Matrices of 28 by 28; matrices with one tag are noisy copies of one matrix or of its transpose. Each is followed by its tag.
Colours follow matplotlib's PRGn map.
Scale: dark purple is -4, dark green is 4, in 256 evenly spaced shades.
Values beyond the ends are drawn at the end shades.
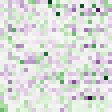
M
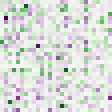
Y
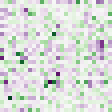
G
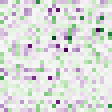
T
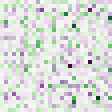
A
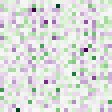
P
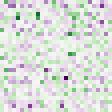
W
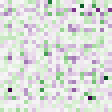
M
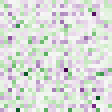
A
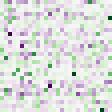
P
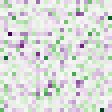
P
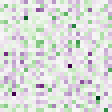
A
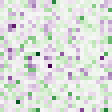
T
